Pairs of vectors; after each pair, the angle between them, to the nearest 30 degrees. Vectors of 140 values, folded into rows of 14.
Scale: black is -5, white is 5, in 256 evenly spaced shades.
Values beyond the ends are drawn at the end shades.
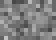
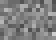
60 degrees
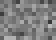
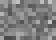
150 degrees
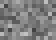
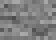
30 degrees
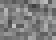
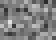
150 degrees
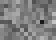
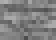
60 degrees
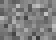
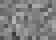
30 degrees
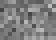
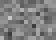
60 degrees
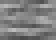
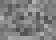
120 degrees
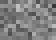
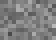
30 degrees
